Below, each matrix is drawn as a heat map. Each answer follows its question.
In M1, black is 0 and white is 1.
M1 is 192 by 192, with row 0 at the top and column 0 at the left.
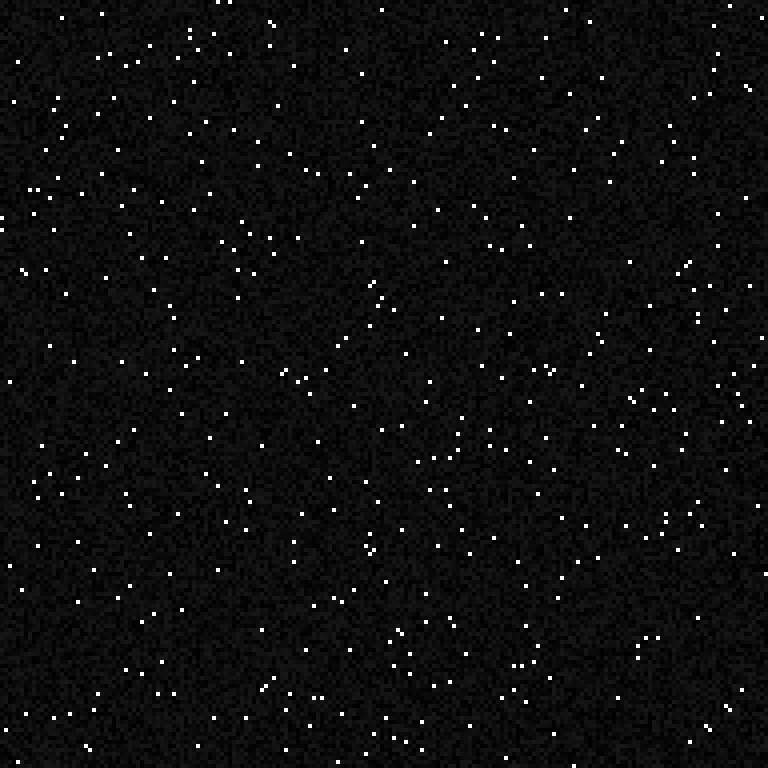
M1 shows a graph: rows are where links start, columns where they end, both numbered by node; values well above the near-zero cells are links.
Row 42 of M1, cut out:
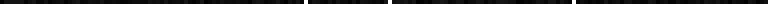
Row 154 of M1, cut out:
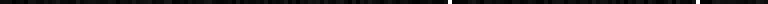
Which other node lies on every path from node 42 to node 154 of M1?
node 76
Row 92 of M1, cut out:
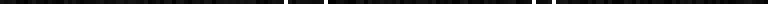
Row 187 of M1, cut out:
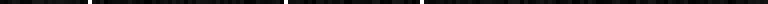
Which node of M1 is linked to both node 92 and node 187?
node 71
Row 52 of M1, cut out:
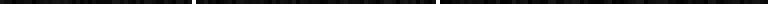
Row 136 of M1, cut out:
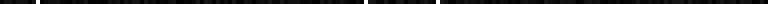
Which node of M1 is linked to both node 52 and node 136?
node 109
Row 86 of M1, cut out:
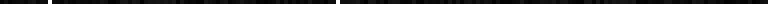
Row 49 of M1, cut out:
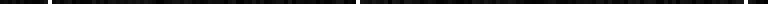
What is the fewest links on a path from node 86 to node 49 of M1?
2
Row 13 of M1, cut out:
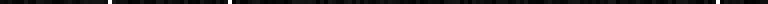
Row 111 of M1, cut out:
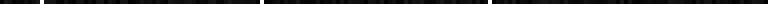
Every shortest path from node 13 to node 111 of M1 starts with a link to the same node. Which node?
node 179
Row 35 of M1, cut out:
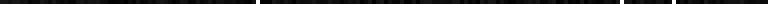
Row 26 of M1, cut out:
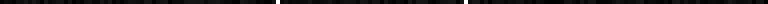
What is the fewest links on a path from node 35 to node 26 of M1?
5
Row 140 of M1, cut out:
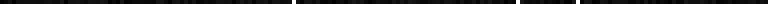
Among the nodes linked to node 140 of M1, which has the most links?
node 73
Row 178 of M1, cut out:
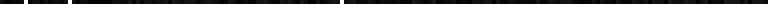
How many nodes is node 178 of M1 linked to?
3
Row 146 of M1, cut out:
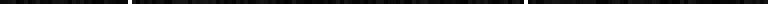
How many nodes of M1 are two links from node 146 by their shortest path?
4
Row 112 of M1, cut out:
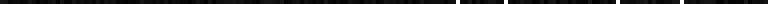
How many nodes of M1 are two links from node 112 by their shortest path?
4
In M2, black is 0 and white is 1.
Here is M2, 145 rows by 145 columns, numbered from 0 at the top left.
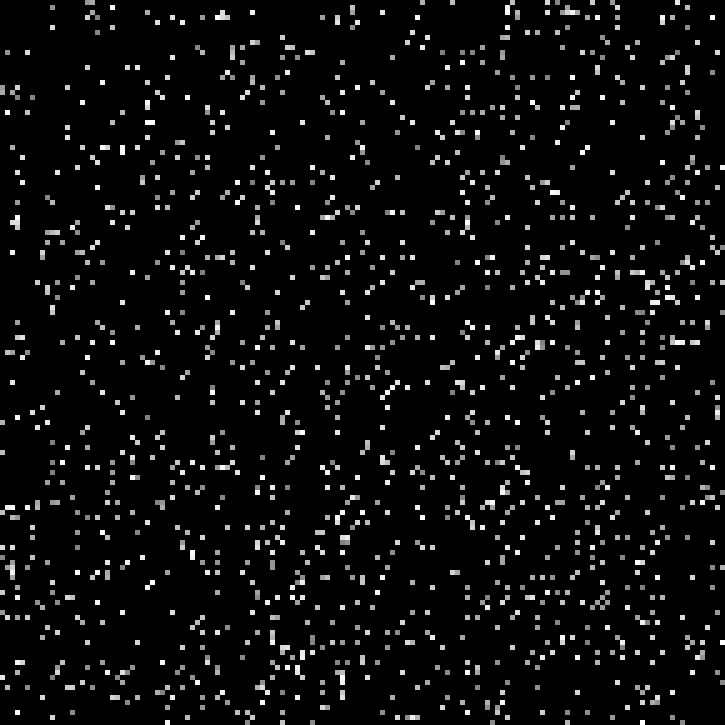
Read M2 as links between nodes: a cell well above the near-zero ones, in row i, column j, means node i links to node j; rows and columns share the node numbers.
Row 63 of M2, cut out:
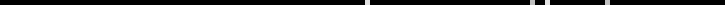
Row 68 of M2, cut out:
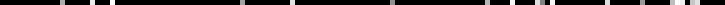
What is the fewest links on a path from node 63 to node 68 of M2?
2
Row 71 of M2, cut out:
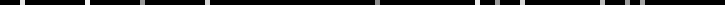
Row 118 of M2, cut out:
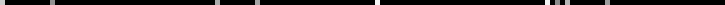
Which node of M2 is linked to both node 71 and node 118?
node 75
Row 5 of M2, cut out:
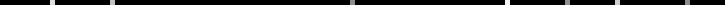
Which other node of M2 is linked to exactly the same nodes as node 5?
node 1
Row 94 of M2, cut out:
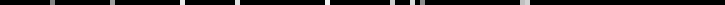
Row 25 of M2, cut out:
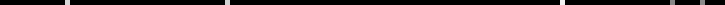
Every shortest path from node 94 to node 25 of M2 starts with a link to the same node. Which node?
node 105
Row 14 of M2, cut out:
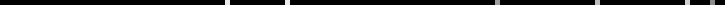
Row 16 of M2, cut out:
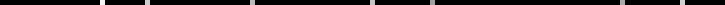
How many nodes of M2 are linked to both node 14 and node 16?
0
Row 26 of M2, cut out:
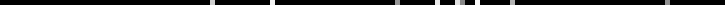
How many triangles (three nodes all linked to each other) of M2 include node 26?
5
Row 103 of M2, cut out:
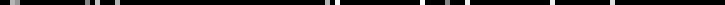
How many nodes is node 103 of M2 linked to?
12
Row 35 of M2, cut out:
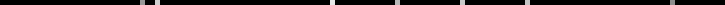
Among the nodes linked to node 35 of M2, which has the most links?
node 92
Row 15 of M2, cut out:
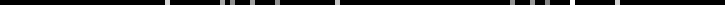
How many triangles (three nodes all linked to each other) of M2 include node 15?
5
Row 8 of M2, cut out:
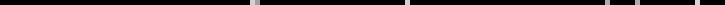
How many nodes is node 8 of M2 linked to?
6
